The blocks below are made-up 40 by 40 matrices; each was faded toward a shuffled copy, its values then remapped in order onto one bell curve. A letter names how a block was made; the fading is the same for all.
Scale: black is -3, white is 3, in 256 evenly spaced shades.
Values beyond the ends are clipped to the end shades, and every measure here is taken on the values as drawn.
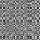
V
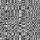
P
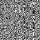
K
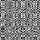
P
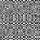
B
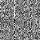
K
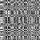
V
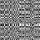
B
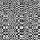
V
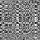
P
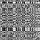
B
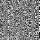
K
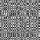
V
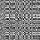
V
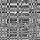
B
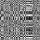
V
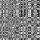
V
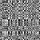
P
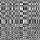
V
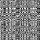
B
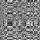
P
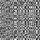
P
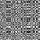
P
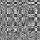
V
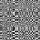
V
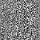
K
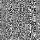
K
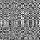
P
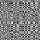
B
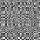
P
